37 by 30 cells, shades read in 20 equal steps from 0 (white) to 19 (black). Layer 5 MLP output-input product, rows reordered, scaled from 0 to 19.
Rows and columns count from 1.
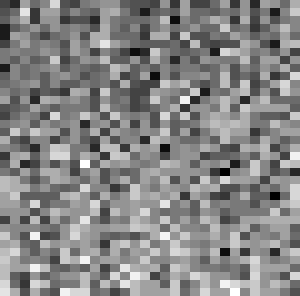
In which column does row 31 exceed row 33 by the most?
11
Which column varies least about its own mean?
27
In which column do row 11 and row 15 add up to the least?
17
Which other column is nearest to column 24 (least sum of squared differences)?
8
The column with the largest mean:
28
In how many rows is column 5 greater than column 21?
17
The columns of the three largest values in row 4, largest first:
1, 26, 15
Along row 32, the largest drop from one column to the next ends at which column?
24
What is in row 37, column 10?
11
